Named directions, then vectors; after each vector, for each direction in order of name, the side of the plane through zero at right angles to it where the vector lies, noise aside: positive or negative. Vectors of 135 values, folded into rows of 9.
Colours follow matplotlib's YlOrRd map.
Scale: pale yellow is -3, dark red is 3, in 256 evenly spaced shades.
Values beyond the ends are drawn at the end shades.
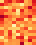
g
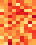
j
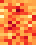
negative, positive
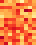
negative, negative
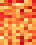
positive, positive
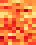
negative, negative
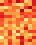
positive, positive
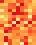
negative, positive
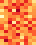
negative, positive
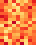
positive, negative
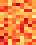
negative, negative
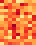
negative, positive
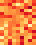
positive, positive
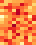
negative, positive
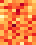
negative, positive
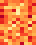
positive, negative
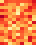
positive, negative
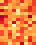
positive, negative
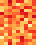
positive, positive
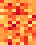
negative, positive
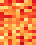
positive, positive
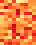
negative, positive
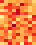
negative, positive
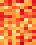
positive, positive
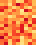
negative, negative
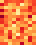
positive, negative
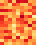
positive, negative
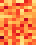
negative, negative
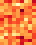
positive, positive
